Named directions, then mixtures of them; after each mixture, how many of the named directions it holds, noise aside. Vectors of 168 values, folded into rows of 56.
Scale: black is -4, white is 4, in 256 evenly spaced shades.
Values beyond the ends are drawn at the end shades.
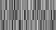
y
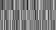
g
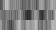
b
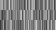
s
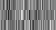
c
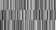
one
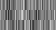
one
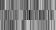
three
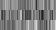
two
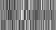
two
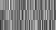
two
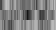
one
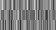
one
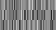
one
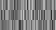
two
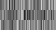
four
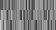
one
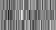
one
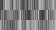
two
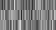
three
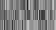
four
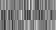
four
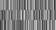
one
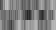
one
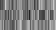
three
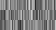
two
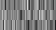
four
